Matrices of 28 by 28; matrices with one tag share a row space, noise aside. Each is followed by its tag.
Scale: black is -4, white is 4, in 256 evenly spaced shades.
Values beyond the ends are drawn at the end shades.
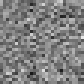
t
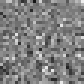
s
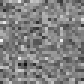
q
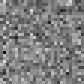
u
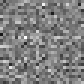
q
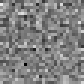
q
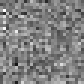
u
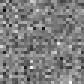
u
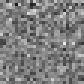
t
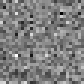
u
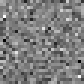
u
